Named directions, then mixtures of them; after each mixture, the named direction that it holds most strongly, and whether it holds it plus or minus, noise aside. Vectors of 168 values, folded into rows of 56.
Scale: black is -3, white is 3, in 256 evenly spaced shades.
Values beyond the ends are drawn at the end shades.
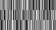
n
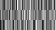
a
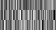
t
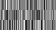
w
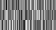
w, minus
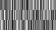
n, minus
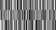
a, minus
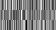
w, plus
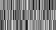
n, plus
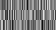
n, minus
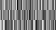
a, minus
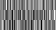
t, minus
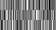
n, plus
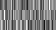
n, minus
